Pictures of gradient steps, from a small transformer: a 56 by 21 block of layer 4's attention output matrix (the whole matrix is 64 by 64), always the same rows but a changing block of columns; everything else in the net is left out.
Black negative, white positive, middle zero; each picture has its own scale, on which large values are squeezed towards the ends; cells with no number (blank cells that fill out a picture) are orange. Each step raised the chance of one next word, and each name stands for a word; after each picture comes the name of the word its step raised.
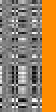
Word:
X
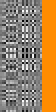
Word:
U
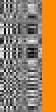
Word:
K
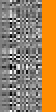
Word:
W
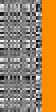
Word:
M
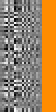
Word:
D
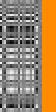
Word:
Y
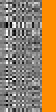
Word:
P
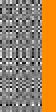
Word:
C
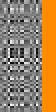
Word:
C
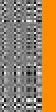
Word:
X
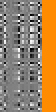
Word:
Y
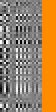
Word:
Y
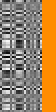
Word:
W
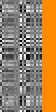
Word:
U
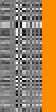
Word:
P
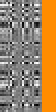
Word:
P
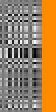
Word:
Y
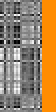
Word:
Y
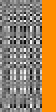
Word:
Y
